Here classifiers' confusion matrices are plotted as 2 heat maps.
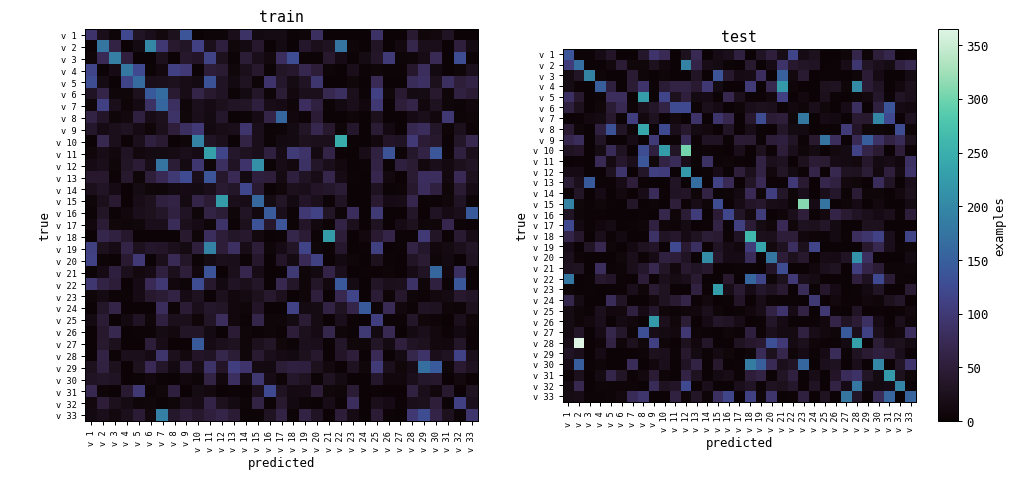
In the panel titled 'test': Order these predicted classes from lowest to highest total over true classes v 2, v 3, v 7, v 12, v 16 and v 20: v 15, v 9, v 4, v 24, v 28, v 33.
v 4, v 24, v 9, v 33, v 15, v 28
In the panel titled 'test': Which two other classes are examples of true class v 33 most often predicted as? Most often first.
v 27, v 31
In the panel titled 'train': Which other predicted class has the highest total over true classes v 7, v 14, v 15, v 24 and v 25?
v 12
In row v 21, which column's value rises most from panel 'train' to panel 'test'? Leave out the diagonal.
v 28
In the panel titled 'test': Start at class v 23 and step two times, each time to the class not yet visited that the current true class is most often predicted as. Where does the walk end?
v 1
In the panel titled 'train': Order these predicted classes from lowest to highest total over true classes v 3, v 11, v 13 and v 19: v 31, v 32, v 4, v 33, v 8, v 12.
v 31, v 33, v 8, v 4, v 12, v 32
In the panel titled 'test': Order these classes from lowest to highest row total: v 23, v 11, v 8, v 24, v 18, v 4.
v 24, v 23, v 11, v 8, v 18, v 4
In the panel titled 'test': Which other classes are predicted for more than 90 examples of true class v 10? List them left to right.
v 8, v 12, v 28
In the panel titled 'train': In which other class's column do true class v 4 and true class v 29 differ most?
v 30
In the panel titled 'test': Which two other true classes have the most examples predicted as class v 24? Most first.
v 19, v 12
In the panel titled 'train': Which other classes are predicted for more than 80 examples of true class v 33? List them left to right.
v 7, v 28, v 29
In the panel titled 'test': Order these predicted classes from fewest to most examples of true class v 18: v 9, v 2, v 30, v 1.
v 2, v 1, v 9, v 30
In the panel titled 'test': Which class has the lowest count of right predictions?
v 29
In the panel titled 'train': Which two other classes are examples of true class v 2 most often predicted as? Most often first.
v 6, v 22
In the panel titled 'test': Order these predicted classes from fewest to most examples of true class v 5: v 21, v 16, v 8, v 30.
v 30, v 16, v 21, v 8
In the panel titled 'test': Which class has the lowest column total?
v 3
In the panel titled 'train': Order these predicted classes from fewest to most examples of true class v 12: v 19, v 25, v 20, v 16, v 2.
v 16, v 2, v 20, v 25, v 19
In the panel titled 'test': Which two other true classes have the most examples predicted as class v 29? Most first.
v 9, v 27
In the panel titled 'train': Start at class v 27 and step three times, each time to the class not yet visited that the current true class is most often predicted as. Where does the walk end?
v 32
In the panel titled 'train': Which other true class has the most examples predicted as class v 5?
v 4
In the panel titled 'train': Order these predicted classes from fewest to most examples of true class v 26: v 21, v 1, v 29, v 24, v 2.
v 1, v 29, v 2, v 21, v 24
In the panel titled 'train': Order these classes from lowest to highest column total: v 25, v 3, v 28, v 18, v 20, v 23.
v 23, v 3, v 18, v 20, v 28, v 25
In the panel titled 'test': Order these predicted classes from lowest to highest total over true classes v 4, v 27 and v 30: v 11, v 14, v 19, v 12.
v 11, v 14, v 19, v 12
